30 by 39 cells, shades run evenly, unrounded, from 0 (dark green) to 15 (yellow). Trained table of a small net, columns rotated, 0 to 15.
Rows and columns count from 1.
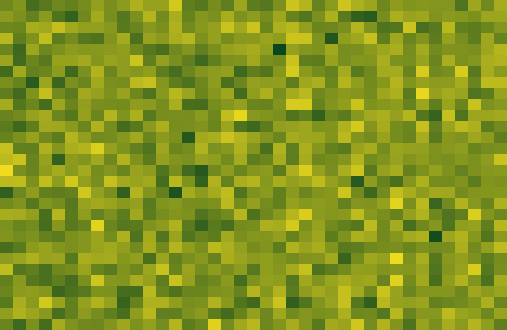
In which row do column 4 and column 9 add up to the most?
17
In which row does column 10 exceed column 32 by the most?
30
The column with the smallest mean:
34
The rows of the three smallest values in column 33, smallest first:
3, 11, 21
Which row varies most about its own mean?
28
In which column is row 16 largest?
1
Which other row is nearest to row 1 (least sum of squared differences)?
10
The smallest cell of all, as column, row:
22, 5
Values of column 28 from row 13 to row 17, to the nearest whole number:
8 9 11 13 2
